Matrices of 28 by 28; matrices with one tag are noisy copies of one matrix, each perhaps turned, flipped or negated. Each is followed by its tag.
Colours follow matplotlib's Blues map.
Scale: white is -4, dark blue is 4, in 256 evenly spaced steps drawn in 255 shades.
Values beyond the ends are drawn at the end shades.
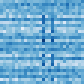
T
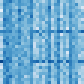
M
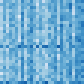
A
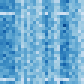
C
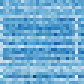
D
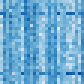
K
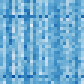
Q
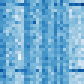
C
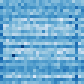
D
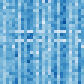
T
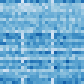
M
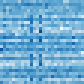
T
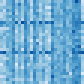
M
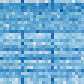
M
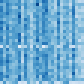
A
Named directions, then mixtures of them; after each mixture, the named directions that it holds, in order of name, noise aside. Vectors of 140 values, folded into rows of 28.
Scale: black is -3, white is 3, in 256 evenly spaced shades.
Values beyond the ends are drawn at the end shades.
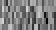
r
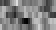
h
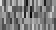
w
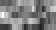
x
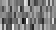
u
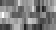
x.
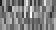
w.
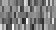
u.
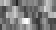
h.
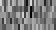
w.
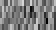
r, w.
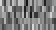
w.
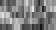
w, x.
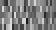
r, u.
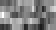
x.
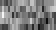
r, x.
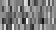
u.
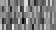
u.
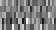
u, w.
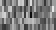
w, x.
